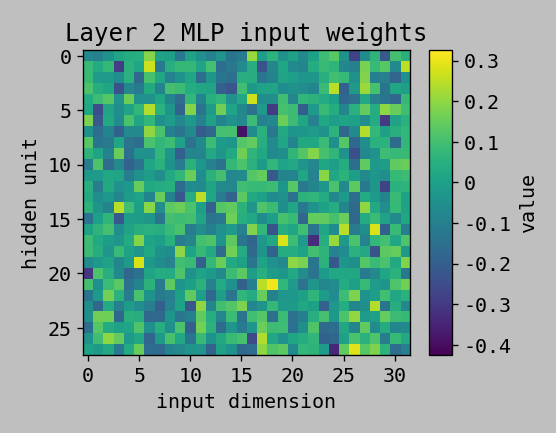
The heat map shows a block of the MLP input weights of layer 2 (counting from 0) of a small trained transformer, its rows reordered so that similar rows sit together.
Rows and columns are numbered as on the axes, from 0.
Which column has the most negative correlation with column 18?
23
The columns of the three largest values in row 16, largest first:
28, 25, 16
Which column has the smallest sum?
3
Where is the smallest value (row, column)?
7, 15
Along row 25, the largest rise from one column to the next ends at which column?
11
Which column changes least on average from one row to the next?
4
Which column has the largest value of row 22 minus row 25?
10
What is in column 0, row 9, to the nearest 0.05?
0.05
